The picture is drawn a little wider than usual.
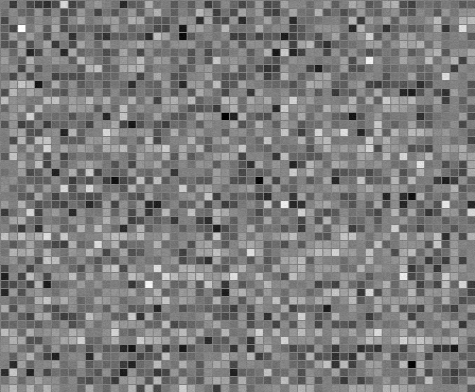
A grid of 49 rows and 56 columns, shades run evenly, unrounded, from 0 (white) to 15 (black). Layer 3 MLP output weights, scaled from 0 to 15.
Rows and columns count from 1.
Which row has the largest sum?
44
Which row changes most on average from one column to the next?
26
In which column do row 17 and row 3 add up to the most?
43
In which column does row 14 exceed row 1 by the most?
8
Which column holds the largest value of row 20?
33
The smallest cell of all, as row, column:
4, 3
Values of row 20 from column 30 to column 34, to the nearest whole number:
7 7 8 12 4
